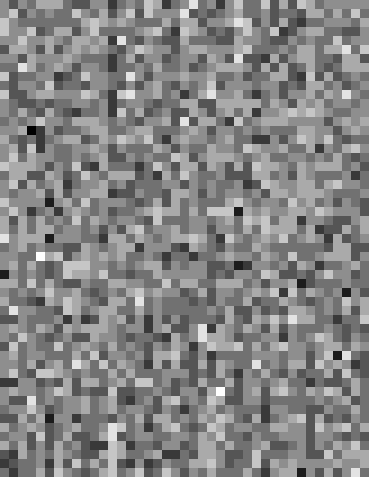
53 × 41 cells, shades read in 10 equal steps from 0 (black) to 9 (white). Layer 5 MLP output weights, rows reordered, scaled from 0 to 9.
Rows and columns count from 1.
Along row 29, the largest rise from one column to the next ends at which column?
5
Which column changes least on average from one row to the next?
35
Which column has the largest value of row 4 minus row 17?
36
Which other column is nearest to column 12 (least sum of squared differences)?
37
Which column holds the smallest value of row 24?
27
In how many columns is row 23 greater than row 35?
16
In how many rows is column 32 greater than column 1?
19
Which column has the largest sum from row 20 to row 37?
33
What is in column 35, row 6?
6
